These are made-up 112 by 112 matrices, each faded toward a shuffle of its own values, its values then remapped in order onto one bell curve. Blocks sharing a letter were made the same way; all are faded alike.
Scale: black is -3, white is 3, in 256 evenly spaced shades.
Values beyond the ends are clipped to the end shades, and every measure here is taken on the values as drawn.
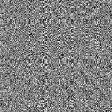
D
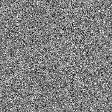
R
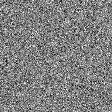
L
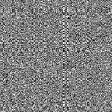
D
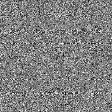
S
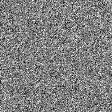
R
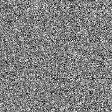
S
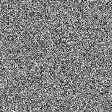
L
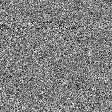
L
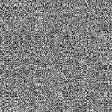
D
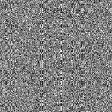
D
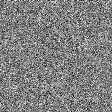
L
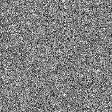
R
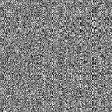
D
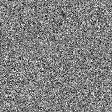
L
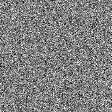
R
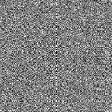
D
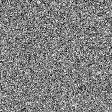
L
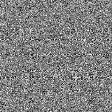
S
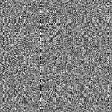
D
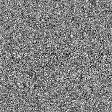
L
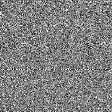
S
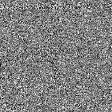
S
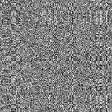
D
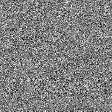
S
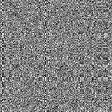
D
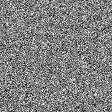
R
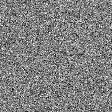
L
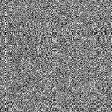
D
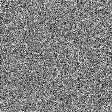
R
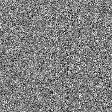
R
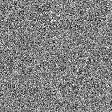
L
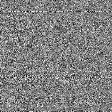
S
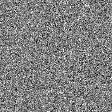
R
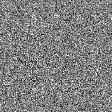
S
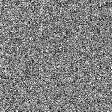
L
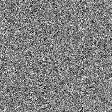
R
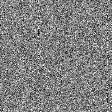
R
